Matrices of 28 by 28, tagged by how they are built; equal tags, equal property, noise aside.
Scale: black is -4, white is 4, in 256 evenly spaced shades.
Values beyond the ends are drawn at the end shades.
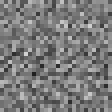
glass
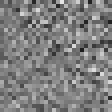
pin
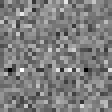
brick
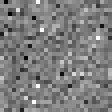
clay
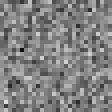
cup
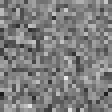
cup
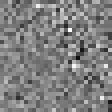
pin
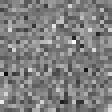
brick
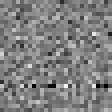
brick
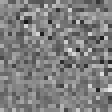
pin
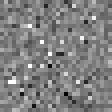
clay
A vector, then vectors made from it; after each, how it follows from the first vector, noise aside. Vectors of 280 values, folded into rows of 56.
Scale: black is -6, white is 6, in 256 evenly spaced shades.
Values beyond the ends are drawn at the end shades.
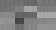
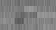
shrunk.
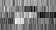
negated, scaled up.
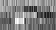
negated, scaled up.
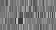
sign-scrambled.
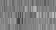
partly zeroed.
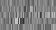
sign-scrambled.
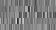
sign-scrambled.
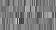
sign-scrambled.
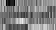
wrapped around, scaled up.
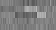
partly zeroed.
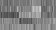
reversed, negated.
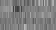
wrapped around, partly zeroed.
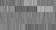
wrapped around, partly zeroed.
